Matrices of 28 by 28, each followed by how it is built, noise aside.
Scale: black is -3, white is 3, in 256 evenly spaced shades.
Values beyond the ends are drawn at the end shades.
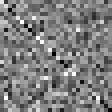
diagonal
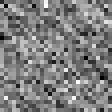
Toeplitz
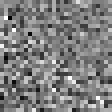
lower triangular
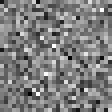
noise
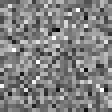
noise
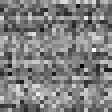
blocks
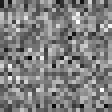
blocks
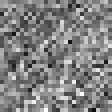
Hankel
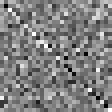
diagonal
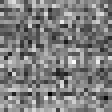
blocks
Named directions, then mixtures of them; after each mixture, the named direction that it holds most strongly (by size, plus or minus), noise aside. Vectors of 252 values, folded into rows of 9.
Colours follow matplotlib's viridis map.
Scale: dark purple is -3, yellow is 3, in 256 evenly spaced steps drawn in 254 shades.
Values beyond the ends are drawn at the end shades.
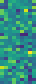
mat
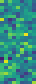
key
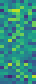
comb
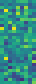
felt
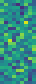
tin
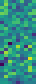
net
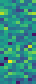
net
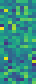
felt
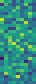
tin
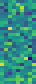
net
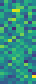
comb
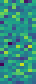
net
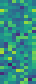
tin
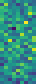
tin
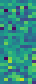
felt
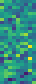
key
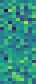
felt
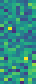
felt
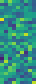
key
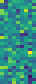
mat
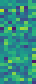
felt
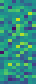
comb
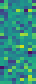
mat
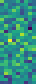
tin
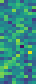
mat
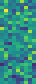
felt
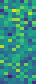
comb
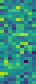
key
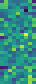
mat
